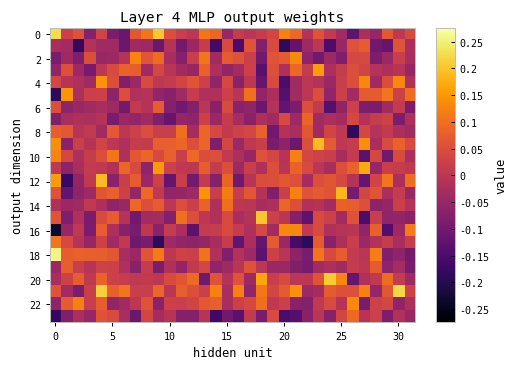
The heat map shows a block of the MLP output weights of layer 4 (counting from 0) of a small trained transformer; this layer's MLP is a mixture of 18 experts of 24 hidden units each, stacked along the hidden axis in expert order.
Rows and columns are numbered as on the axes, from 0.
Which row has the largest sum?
21
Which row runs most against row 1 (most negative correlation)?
20
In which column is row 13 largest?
25
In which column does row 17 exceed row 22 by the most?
0
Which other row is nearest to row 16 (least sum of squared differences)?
7
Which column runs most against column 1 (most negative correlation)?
15
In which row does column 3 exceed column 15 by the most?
18
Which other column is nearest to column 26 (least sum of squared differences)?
19
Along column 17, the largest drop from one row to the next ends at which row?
6
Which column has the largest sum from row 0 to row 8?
13
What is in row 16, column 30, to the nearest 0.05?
-0.05
